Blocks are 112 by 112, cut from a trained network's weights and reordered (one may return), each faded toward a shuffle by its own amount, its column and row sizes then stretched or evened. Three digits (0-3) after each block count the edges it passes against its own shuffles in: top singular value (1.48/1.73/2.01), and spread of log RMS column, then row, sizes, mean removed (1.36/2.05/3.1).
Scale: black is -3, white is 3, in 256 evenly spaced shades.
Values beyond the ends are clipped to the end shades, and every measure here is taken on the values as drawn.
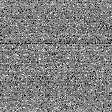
1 0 1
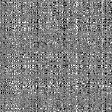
3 2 3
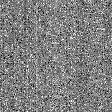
0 0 0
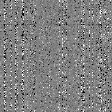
0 3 0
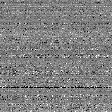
3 0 3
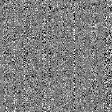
1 3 1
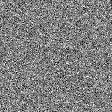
0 0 0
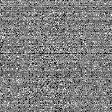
2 2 1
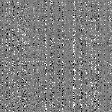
0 3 2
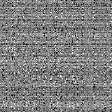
3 3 0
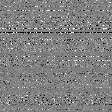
2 0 3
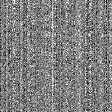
3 2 1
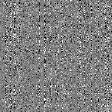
0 3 2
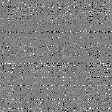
0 2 3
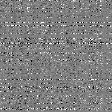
0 2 3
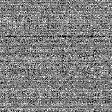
3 1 1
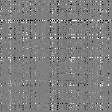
3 3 3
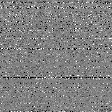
1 0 3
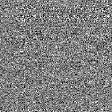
2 2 2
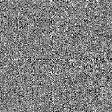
1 2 1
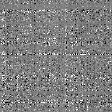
1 2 3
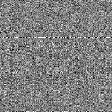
2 1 2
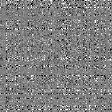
0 3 3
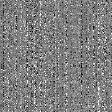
1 3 1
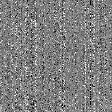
1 3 0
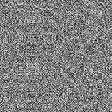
3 0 0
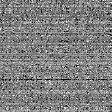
3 2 2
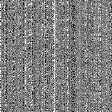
3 3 0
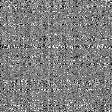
1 0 3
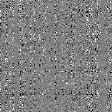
0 3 1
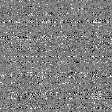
0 1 3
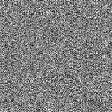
3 1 1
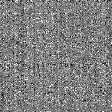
1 0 2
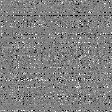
0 2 3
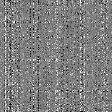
3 3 2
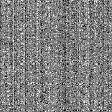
3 1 2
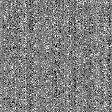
1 2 0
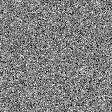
0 0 0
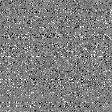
0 0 3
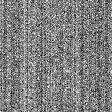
3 0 0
